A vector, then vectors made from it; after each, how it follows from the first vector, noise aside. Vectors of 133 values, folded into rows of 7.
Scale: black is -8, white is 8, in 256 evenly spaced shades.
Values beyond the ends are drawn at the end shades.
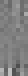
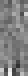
scaled up.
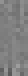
negated, shrunk.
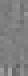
shrunk.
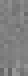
negated, shrunk.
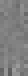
negated, shrunk.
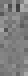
wrapped around, negated.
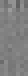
reversed, negated, shrunk.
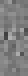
wrapped around, negated.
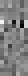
wrapped around, negated, scaled up.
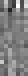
reversed, scaled up.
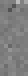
reversed, partly zeroed.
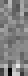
negated, scaled up.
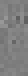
wrapped around, negated, shrunk.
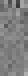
wrapped around, negated.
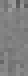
reversed, negated, shrunk.
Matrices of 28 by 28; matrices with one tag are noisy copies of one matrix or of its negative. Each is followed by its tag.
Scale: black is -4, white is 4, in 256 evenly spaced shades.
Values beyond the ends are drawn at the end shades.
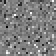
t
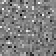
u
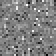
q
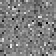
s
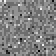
t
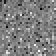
t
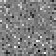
t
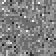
u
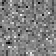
u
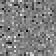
u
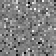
q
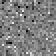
u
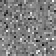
t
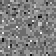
s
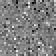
q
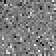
t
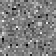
s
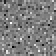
t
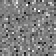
q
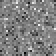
q
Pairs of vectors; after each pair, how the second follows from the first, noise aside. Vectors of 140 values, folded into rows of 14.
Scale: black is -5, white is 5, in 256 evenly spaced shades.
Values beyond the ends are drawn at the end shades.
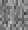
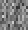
reversed, negated.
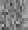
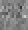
partly zeroed.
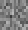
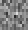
reversed, negated.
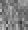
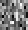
wrapped around, negated, scaled up.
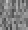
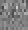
partly zeroed.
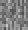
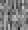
reversed, negated.
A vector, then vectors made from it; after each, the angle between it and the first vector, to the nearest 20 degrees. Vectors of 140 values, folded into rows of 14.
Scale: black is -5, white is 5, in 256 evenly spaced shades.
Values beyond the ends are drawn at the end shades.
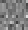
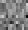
160 degrees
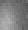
80 degrees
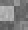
80 degrees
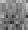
140 degrees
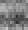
60 degrees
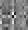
100 degrees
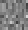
20 degrees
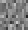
160 degrees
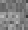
140 degrees
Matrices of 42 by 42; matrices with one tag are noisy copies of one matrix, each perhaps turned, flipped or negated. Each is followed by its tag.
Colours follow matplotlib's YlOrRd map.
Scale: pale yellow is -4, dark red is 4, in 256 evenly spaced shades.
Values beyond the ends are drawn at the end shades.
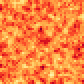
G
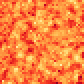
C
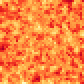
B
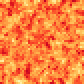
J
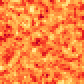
G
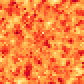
J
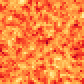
G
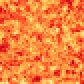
B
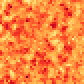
C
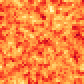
G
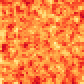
B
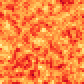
G
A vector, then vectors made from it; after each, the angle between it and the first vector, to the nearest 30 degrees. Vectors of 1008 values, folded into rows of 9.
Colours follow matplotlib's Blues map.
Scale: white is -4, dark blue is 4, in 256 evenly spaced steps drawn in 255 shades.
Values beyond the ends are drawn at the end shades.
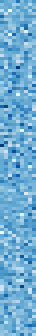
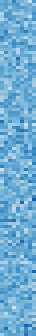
90 degrees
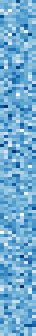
30 degrees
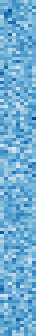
120 degrees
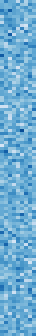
150 degrees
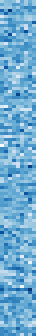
150 degrees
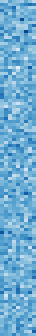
120 degrees
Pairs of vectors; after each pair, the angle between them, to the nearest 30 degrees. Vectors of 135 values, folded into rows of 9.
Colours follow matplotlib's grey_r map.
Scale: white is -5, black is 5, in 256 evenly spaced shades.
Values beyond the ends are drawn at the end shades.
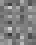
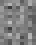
150 degrees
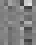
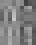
120 degrees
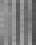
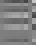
90 degrees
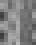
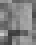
120 degrees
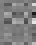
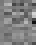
150 degrees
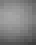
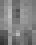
60 degrees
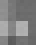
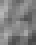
60 degrees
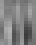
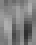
30 degrees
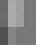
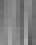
90 degrees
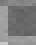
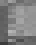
150 degrees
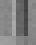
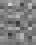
90 degrees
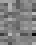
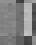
90 degrees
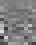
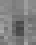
60 degrees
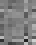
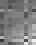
30 degrees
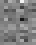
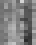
60 degrees
